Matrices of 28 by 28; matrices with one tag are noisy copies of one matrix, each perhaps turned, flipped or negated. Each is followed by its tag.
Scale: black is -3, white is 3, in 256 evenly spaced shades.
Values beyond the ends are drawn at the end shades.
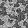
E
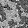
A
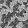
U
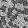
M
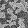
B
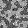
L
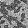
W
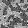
W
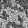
A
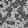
W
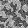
U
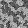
U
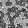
M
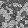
W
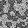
M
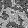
A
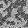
W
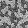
L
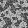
L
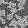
B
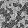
W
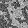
A
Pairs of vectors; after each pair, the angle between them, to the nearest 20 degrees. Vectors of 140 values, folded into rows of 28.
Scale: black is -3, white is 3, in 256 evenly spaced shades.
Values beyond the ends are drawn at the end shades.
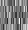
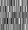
40 degrees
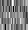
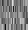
20 degrees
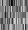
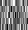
120 degrees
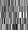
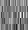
40 degrees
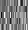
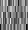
120 degrees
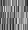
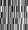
60 degrees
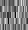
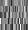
80 degrees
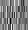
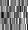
80 degrees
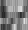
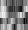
160 degrees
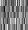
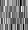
140 degrees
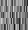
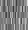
140 degrees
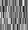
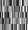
140 degrees
